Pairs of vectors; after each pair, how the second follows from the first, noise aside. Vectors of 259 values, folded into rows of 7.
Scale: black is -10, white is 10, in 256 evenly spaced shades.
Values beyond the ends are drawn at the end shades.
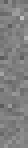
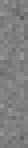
negated, shrunk.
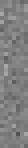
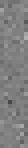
wrapped around, partly zeroed.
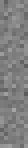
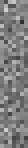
wrapped around, negated, scaled up.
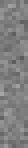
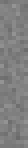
wrapped around, negated, shrunk.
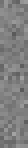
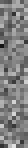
reversed, negated, scaled up.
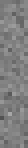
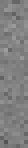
partly zeroed.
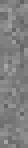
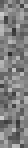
wrapped around, negated, scaled up.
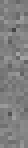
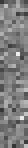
wrapped around, negated, scaled up.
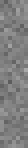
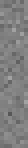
wrapped around, partly zeroed.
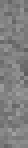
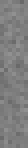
reversed, shrunk.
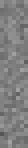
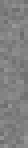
wrapped around, negated, shrunk.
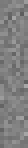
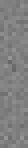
wrapped around, negated, shrunk.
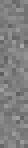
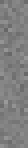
reversed, shrunk.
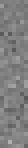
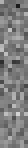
reversed, negated, scaled up.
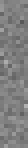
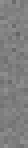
wrapped around, negated, shrunk.
